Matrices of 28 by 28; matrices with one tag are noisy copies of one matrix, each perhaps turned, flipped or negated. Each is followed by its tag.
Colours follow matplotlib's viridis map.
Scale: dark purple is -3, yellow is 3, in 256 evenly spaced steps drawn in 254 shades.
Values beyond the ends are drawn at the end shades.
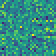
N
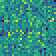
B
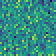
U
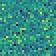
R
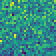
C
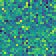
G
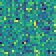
N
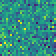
G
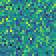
R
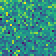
C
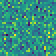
R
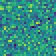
R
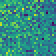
C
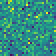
G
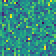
U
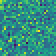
R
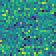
B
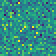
R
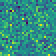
R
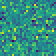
N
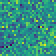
G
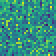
U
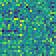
N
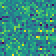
N
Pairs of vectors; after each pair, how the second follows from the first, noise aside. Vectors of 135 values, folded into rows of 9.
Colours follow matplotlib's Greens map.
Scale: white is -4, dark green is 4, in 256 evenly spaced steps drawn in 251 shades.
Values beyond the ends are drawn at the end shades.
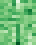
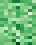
sign-scrambled.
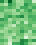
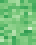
wrapped around, shrunk.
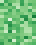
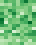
shuffled.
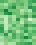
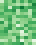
wrapped around, negated.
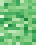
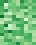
negated.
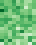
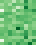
negated, partly zeroed.
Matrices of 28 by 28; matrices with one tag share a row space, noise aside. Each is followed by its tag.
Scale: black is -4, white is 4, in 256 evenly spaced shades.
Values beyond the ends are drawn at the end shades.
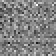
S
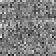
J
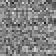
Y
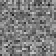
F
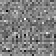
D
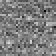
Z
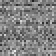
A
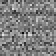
D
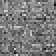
F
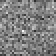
F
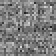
Z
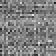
J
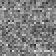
F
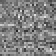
Z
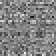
F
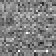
Z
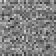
D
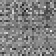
D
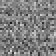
S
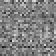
D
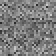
J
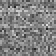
A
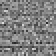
D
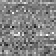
D
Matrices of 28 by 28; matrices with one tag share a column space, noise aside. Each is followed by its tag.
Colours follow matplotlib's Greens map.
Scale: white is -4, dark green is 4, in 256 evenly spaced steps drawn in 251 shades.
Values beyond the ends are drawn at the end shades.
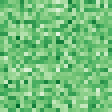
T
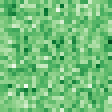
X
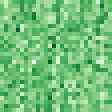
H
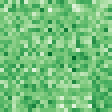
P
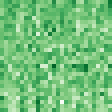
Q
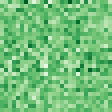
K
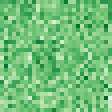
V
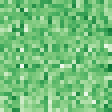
Q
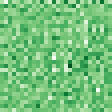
K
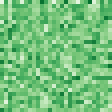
V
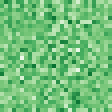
V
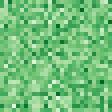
T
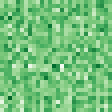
Q
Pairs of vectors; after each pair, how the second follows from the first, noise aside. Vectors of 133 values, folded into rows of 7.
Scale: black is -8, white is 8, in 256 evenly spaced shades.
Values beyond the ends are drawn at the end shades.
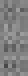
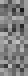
reversed, scaled up.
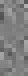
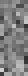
reversed, scaled up.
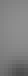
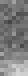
negated, scaled up.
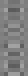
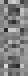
reversed, scaled up.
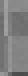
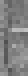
wrapped around, negated.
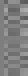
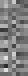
wrapped around, scaled up.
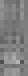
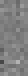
partly zeroed.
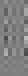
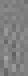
wrapped around, shrunk.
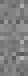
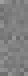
wrapped around, shrunk.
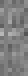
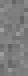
partly zeroed.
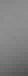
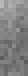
reversed, negated.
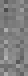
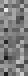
negated, scaled up.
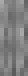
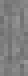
wrapped around, shrunk.
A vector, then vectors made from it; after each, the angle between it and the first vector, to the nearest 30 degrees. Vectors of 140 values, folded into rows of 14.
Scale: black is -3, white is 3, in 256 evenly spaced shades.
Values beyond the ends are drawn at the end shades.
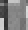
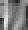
150 degrees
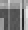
60 degrees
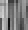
120 degrees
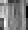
150 degrees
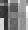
30 degrees
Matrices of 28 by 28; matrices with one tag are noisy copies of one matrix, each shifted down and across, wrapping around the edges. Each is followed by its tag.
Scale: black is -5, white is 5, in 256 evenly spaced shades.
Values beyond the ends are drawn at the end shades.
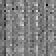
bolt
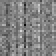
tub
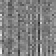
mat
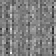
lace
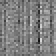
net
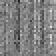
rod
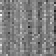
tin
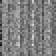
bolt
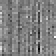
mat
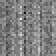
tub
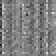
tin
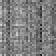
rod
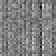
net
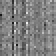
lace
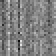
tin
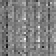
bolt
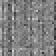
lace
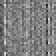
lace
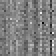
tin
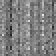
bolt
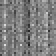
bolt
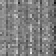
bolt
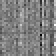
lace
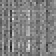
mat
